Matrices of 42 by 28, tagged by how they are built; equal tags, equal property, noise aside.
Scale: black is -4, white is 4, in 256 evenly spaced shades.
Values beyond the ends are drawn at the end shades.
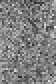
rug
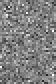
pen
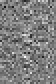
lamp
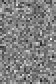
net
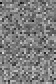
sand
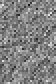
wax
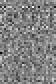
lamp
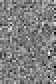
pen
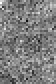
rug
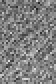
wax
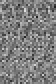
sand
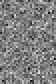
sand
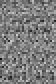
sand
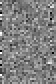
pen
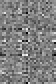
lamp
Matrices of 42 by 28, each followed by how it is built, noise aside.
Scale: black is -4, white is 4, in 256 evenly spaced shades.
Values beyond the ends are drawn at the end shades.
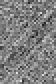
Hankel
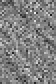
Toeplitz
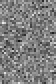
noise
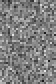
noise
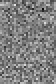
noise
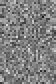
blocks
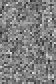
noise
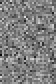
low rank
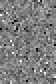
sparse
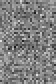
blocks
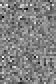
uneven rows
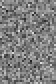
noise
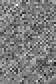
Hankel
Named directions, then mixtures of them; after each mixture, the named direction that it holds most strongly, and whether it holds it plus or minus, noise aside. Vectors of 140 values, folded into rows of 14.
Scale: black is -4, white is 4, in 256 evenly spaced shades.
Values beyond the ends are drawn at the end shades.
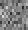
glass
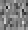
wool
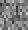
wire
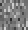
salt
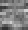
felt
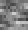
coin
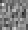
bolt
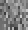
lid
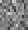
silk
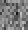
wire, plus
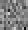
salt, minus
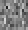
wool, plus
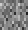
wire, minus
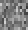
wire, minus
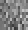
lid, plus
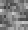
coin, plus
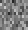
silk, minus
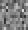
wool, minus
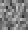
silk, plus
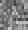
coin, plus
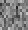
wire, plus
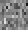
wool, plus
